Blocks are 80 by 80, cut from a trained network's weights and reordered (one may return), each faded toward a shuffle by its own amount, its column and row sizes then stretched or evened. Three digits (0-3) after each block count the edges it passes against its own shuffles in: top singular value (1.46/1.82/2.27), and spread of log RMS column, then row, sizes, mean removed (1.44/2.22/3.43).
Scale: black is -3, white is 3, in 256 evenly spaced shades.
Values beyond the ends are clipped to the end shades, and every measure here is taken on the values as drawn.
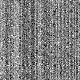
3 0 1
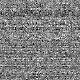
2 1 1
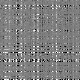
3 2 3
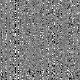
0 3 1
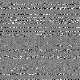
0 0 3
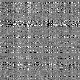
2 1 3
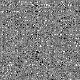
0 1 2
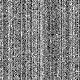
3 1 0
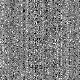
1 2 0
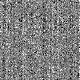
1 1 1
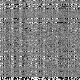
3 0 3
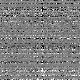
2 1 3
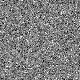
0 0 0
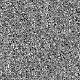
1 1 0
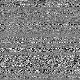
0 0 3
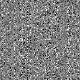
0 2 0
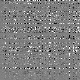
0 2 3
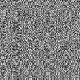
3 1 1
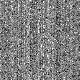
1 1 0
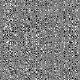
0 3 2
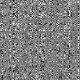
1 3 2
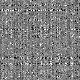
2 1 2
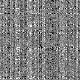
3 1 2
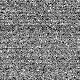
1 0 0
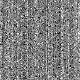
2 1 1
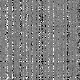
2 3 1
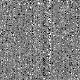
0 2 0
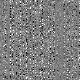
0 3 0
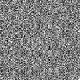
2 1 0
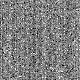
1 0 1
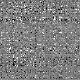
0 2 2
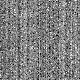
2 1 0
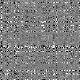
2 2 3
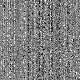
2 2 0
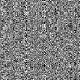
2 2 0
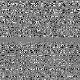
2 1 3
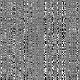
3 3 1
